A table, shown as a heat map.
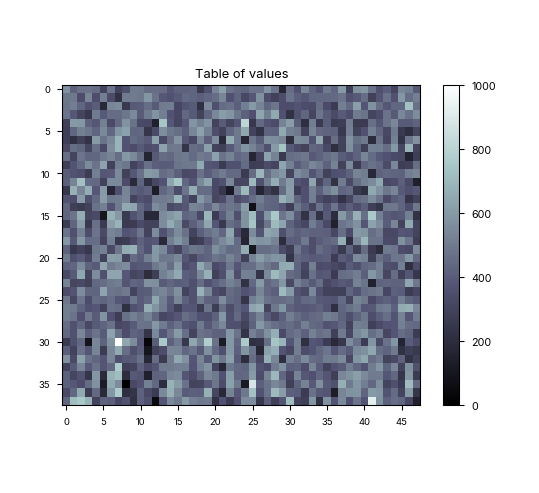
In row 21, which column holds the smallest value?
46
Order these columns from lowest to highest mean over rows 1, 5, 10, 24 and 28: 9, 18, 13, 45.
9, 45, 13, 18
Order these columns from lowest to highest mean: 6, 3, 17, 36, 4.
36, 3, 17, 4, 6
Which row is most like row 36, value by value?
16
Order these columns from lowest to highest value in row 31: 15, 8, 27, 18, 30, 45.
45, 30, 18, 8, 15, 27
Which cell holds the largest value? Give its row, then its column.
30, 7
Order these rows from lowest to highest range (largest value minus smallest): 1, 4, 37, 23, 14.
1, 23, 14, 4, 37
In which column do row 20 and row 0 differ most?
29
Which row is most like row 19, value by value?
14
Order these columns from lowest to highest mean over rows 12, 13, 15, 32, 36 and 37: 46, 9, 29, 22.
9, 46, 22, 29
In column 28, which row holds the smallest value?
12
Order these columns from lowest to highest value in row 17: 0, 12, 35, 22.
35, 0, 12, 22
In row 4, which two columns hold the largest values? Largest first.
24, 13
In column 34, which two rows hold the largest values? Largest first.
6, 35
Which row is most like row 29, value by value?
17
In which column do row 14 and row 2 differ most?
25
